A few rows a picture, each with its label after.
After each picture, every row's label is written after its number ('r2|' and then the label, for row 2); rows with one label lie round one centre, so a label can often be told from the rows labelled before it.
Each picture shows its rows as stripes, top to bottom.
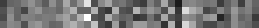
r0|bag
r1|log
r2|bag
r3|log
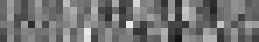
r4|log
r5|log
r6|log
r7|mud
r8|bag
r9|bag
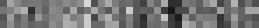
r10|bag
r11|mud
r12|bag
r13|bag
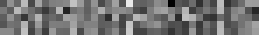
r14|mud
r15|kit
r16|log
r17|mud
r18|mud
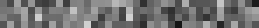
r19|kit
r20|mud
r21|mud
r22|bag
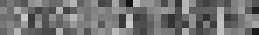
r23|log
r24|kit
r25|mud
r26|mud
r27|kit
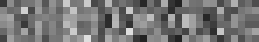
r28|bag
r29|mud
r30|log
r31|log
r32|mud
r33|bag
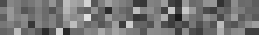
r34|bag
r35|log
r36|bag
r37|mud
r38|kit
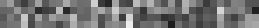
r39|log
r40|kit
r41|mud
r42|mud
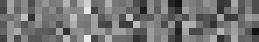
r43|bag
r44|bag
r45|mud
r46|log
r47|kit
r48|bag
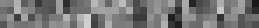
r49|kit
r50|kit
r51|bag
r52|bag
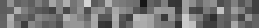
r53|bag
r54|kit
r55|log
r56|log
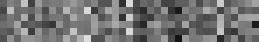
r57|mud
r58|bag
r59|mud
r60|kit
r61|mud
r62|bag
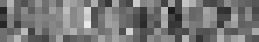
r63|log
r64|bag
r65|bag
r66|bag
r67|mud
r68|kit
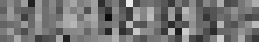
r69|mud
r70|log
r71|log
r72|mud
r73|log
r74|kit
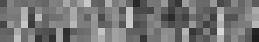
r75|bag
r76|mud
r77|mud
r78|mud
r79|kit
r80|kit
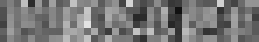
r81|mud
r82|bag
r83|bag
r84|bag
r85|log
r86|bag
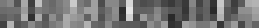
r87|mud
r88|mud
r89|mud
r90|bag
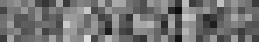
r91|kit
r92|bag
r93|log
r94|log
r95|log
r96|bag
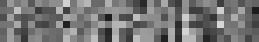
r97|bag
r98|kit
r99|log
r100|kit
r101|log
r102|log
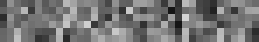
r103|log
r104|mud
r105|log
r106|bag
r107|kit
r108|kit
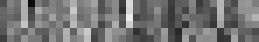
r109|mud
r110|mud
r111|mud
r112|mud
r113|bag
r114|bag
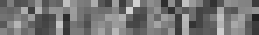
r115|log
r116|mud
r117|kit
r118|kit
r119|kit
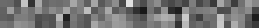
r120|mud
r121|bag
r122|kit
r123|kit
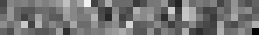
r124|bag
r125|log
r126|log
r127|mud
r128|kit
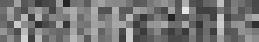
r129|kit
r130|log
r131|mud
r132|kit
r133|mud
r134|mud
